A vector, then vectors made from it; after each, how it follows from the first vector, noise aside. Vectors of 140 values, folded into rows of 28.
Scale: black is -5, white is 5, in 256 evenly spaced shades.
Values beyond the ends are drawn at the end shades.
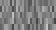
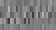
wrapped around, partly zeroed.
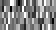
wrapped around, negated, scaled up.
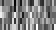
wrapped around, negated, scaled up.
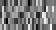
wrapped around, negated, scaled up.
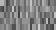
wrapped around, negated.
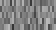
copied.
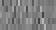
reversed, negated, partly zeroed.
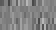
reversed, negated, partly zeroed.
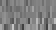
negated, partly zeroed.
